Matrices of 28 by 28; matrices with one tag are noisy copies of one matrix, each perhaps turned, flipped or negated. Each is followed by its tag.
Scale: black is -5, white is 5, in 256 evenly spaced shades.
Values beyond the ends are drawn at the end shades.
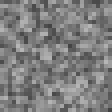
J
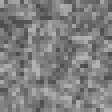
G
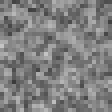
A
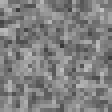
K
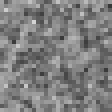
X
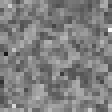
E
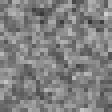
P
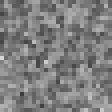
P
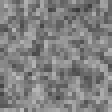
E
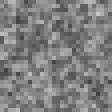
A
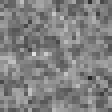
A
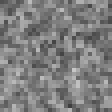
E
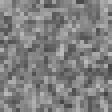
P
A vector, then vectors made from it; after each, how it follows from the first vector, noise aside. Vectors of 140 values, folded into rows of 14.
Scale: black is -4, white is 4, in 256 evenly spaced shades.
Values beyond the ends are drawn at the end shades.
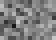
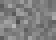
negated, shrunk.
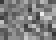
reversed, negated.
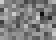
reversed.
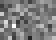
sign-scrambled.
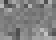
wrapped around, partly zeroed.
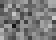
sign-scrambled.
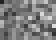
reversed, negated.
